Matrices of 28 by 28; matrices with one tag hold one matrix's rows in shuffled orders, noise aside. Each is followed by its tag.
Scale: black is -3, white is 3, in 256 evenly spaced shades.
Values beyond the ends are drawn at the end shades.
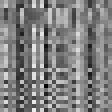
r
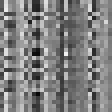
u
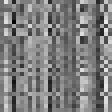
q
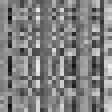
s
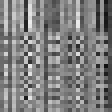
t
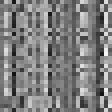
q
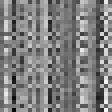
q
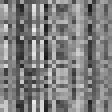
r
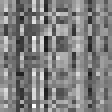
r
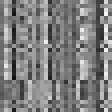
q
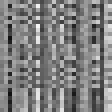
s
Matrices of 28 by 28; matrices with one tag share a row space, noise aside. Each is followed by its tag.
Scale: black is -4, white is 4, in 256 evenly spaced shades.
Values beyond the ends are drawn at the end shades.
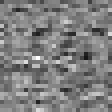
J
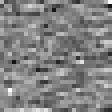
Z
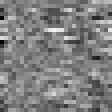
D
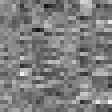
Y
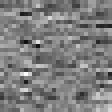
Y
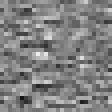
Y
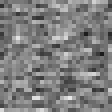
J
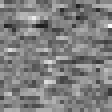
Z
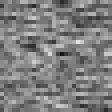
Z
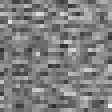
J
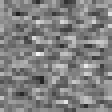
J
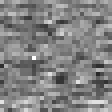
Z
